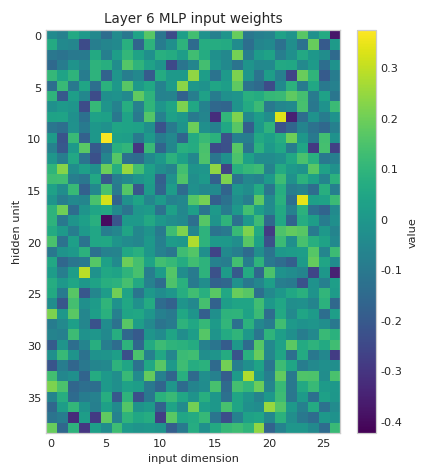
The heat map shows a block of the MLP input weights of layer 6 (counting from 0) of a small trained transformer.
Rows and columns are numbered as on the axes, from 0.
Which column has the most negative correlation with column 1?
14
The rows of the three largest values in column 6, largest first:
25, 12, 38
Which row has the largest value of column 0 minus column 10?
34
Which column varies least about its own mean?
9
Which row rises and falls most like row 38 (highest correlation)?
27
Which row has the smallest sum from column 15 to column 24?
24
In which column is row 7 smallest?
3
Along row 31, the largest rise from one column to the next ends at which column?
8
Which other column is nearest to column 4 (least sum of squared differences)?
10
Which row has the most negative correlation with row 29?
13
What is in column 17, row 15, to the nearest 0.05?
0
